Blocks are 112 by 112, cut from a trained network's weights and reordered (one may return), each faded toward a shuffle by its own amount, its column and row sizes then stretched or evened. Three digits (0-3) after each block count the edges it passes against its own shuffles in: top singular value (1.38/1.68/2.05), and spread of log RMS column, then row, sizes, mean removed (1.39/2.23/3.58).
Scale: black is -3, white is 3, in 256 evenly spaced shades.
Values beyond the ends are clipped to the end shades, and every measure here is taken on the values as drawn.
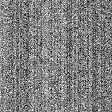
3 0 1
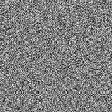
3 0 0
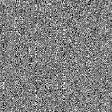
2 2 0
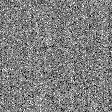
0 0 0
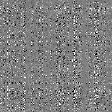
0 3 2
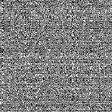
2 2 0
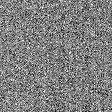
0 0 0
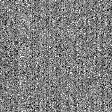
1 0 1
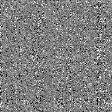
0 2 1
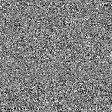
0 0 2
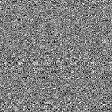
2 0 2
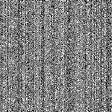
3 1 1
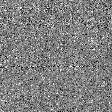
0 0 2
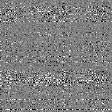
1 2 3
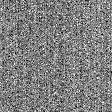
1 0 0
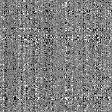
2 2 2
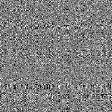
3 2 2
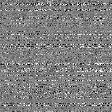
1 1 3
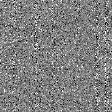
0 2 0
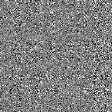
0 2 2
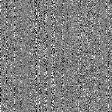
1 3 0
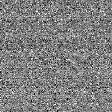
2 1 1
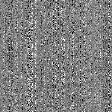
1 3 0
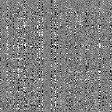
2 3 2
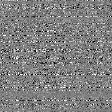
0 1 3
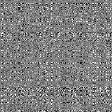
3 2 3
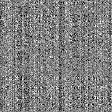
3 1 2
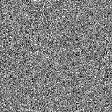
2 1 0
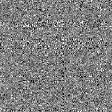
2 2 2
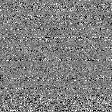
0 0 3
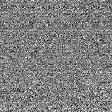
2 0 2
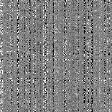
3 3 2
